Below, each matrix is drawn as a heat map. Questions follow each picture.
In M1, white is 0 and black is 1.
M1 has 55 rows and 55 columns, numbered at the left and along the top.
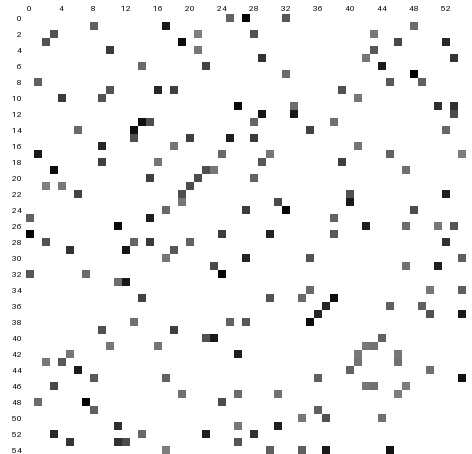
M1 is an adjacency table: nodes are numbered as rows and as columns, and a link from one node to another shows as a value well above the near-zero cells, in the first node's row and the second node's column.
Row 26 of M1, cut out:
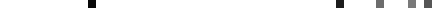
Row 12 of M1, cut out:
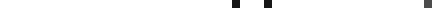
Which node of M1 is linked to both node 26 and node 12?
node 53
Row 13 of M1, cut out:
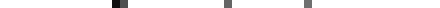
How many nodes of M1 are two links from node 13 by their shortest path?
7
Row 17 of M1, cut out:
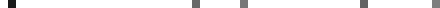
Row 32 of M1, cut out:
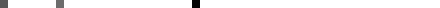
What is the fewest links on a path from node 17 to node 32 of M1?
2
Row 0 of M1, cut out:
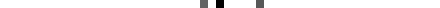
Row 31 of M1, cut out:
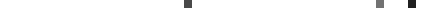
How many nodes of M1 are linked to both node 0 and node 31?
0
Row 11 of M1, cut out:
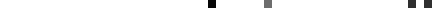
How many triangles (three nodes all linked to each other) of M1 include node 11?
2
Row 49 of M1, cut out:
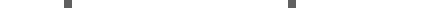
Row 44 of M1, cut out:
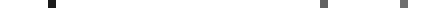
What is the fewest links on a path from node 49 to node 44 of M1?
4
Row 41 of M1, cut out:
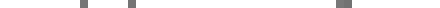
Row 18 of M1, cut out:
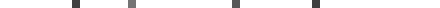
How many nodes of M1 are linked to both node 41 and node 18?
1
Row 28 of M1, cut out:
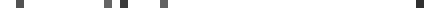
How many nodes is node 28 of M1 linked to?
5
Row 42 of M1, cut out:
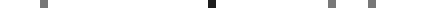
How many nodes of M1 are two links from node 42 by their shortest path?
9
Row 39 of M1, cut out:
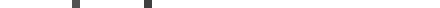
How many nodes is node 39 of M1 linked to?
2
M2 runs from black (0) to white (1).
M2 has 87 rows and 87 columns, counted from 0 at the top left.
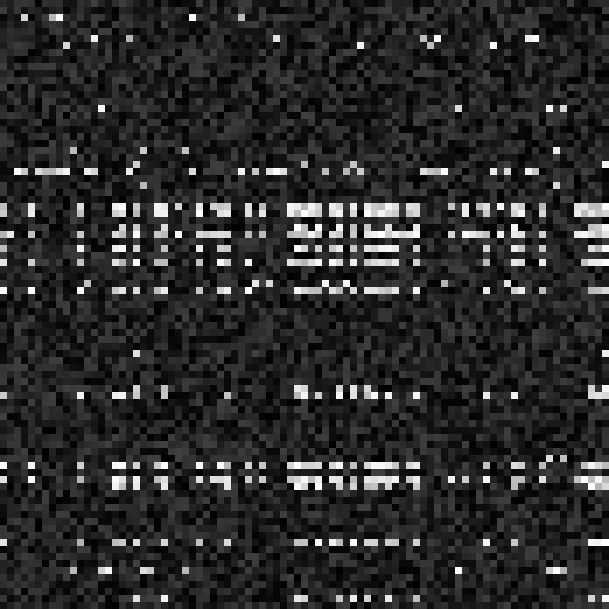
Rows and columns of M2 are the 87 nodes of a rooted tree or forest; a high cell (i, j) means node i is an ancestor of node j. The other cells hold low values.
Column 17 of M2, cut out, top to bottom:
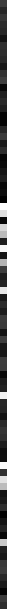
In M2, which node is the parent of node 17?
32
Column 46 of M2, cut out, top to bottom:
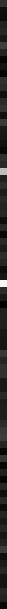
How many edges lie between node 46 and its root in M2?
2
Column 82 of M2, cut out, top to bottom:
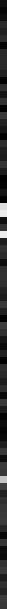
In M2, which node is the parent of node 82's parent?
68
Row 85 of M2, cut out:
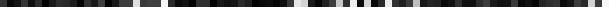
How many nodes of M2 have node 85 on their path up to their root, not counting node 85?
11
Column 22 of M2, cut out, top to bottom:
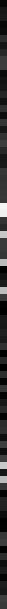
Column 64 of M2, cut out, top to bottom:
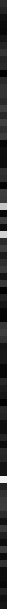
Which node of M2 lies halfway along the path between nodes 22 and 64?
66
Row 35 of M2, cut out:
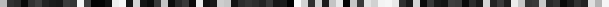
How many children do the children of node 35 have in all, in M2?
3
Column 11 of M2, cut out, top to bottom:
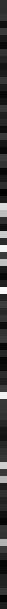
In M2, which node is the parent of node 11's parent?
77
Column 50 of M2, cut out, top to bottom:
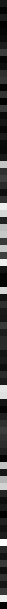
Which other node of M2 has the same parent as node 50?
43
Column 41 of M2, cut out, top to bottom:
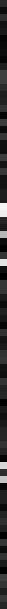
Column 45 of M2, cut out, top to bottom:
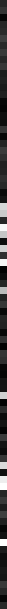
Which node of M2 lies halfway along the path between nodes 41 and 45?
56
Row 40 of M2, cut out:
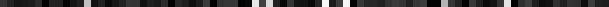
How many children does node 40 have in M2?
7
